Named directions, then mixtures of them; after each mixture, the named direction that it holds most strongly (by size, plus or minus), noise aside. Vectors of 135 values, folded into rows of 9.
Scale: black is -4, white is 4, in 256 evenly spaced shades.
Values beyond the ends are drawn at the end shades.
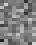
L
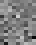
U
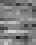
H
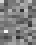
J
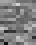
H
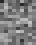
J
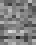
H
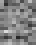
J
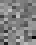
U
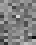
U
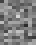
U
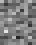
J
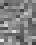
L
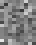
L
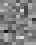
J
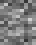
L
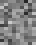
L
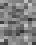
L
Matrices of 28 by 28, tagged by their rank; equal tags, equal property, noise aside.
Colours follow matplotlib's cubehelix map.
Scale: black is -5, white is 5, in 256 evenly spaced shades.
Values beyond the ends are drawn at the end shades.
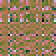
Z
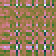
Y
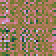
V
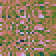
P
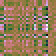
Y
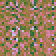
V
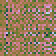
Z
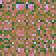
P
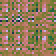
Z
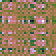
Z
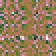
V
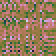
V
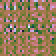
V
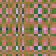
Y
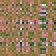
Z
